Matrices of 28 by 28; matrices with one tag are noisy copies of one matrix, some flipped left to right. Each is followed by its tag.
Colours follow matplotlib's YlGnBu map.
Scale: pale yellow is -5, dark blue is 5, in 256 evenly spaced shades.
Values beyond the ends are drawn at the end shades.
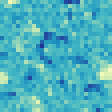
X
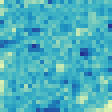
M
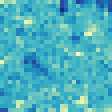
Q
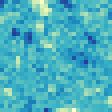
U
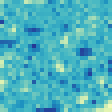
M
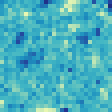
U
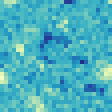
X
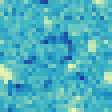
X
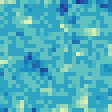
Q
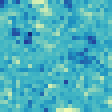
U
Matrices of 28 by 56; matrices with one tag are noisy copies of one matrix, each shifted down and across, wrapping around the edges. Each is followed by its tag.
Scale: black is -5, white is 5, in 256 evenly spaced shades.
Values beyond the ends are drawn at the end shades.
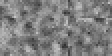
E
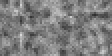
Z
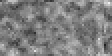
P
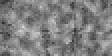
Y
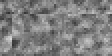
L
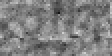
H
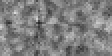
Y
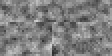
L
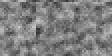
L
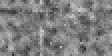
Z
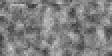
E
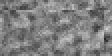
L
